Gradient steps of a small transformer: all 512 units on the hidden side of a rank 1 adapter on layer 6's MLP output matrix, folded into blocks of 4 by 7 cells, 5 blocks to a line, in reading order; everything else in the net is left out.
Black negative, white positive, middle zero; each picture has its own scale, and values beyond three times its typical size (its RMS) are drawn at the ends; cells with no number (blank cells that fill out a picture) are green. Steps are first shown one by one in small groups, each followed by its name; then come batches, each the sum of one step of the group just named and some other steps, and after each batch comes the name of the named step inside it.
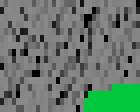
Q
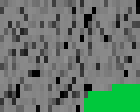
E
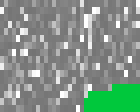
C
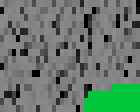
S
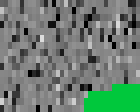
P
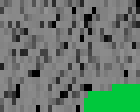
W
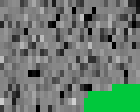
P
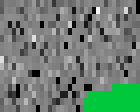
E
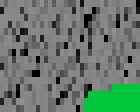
Q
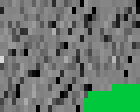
W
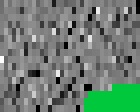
E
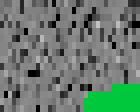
P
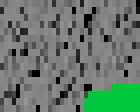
E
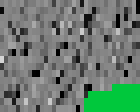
S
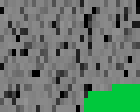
S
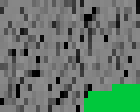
Q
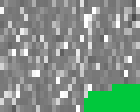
C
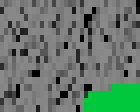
E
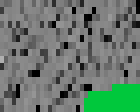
W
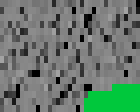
E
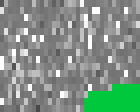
C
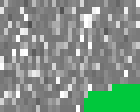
C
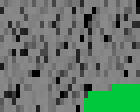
S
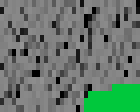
Q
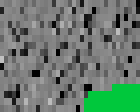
S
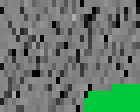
Q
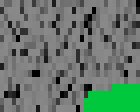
S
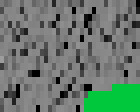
E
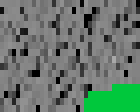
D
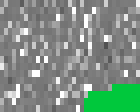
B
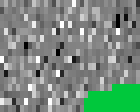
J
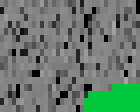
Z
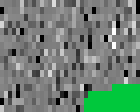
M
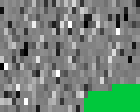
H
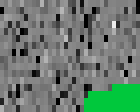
Z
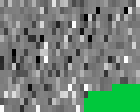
B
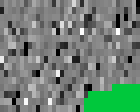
J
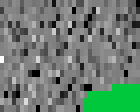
Z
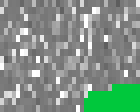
B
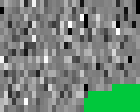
H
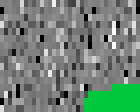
M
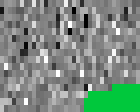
H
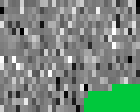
M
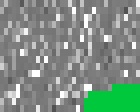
B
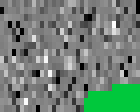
Z
